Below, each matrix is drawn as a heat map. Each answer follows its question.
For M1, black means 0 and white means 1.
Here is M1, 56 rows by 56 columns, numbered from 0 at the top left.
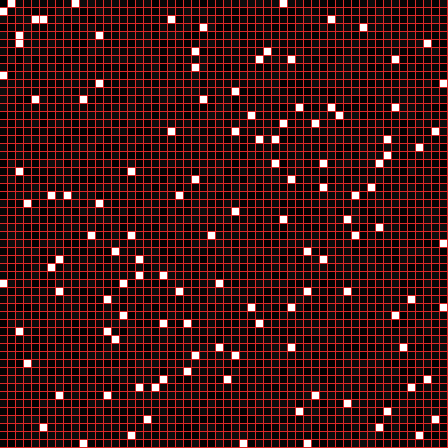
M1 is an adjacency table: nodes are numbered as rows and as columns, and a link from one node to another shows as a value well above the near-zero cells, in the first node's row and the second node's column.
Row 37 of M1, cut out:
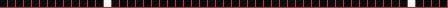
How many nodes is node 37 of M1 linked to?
2
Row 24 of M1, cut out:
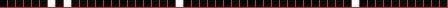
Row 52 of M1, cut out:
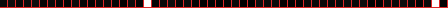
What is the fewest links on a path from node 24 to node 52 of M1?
5
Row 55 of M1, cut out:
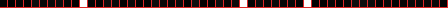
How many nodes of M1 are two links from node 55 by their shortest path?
3
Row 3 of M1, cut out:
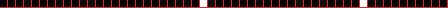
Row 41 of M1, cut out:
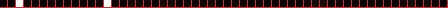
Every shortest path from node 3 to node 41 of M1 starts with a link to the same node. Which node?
node 25
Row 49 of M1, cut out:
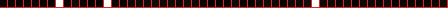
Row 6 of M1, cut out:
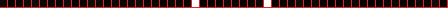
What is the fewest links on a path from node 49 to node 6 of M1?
5
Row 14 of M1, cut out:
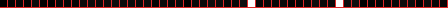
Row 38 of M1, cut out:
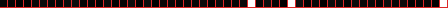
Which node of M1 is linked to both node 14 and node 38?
node 31
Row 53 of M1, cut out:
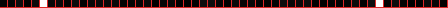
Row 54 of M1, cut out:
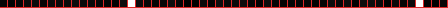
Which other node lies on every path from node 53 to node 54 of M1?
node 16
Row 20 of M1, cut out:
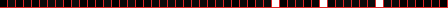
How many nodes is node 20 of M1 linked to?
3
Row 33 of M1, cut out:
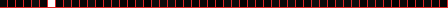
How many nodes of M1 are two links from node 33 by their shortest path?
1
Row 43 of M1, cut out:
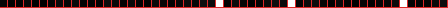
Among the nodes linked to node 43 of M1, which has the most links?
node 36
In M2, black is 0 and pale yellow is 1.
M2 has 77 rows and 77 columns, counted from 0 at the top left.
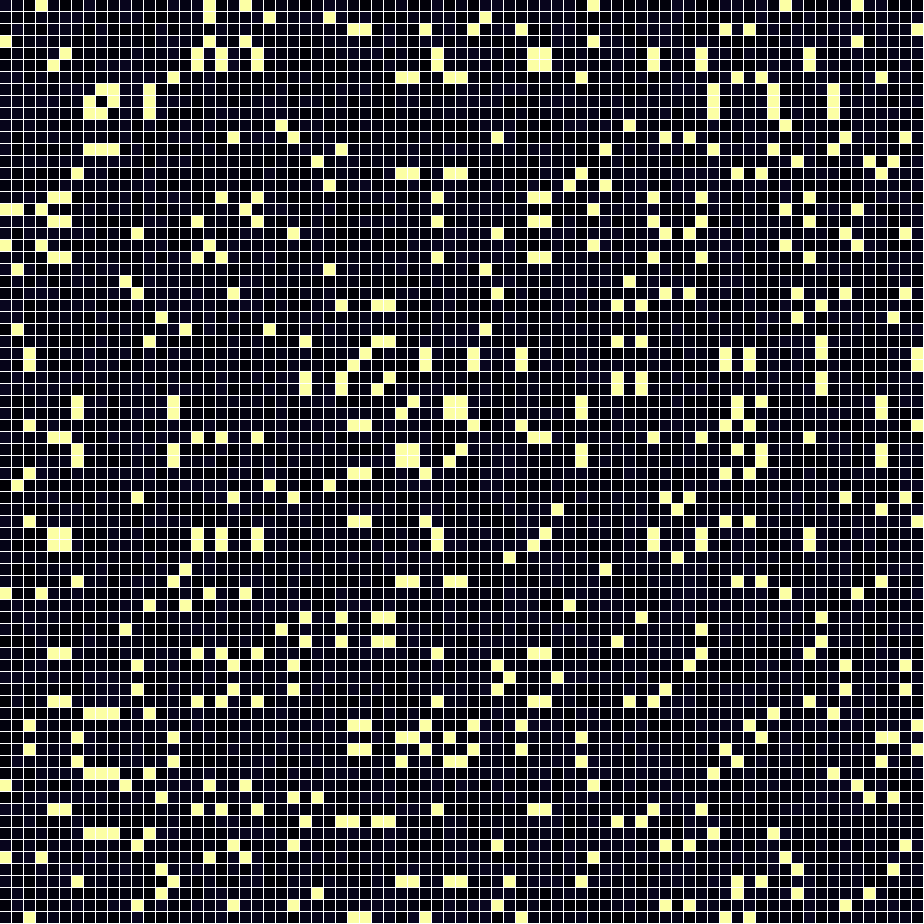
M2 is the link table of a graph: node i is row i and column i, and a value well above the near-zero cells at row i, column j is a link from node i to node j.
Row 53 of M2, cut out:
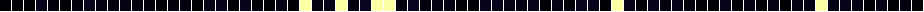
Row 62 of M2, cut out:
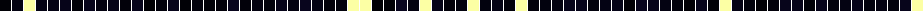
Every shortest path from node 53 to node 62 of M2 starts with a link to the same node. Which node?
node 68
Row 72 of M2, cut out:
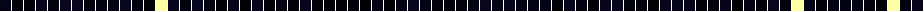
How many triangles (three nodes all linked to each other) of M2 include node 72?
3
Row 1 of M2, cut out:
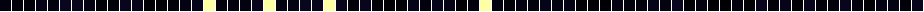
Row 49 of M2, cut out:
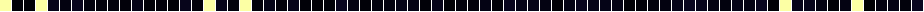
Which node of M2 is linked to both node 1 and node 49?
node 17
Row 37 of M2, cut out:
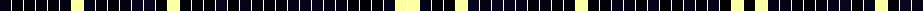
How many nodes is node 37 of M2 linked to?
9
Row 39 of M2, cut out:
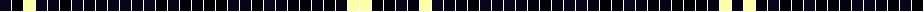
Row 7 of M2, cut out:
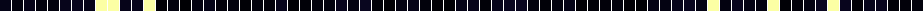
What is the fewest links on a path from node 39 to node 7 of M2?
5
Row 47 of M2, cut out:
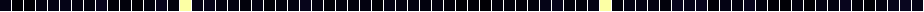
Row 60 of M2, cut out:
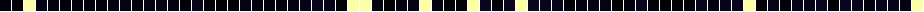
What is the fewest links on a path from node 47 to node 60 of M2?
6
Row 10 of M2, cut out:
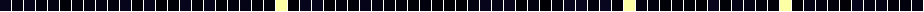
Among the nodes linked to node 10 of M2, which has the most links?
node 65
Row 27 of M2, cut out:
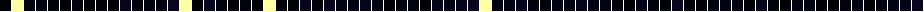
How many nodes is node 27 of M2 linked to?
4
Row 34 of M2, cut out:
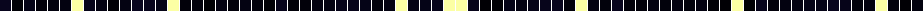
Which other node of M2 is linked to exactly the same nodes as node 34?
node 63
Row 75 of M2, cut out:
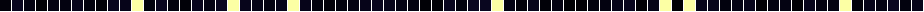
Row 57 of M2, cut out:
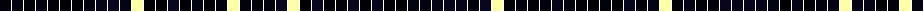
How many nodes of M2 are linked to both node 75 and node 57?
6
